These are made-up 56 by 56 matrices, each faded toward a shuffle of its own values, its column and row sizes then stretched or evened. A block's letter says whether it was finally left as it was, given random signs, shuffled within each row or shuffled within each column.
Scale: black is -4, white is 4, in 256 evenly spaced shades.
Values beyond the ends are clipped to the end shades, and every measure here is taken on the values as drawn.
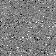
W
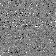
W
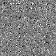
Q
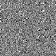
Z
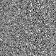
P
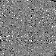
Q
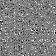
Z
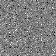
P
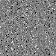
P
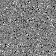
W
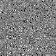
Q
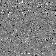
W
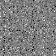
Q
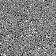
W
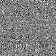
Z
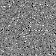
W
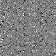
Z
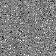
P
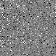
Q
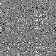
Z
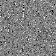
P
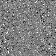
P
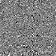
Z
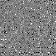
Z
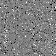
P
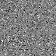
W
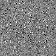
Q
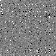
Q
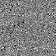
Q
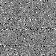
W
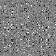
Z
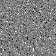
P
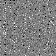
P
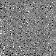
Q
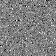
W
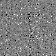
Q
